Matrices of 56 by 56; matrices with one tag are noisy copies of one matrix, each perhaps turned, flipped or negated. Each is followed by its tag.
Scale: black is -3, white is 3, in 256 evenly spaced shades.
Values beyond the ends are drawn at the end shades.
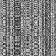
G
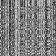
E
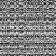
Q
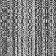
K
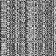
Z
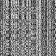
E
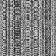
G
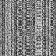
G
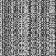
Z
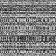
G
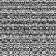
Q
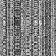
G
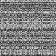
Z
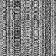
G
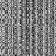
Q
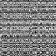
Q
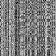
E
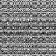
Q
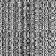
Q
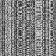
G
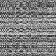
K
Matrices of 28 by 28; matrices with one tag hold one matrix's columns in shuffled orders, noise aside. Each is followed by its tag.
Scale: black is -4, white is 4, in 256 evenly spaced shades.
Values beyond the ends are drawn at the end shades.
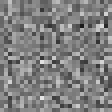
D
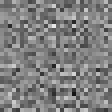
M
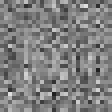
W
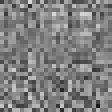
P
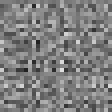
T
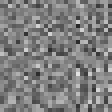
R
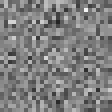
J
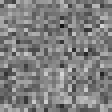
R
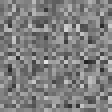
D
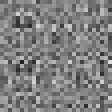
D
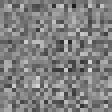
T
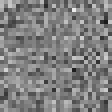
J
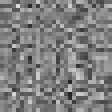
W
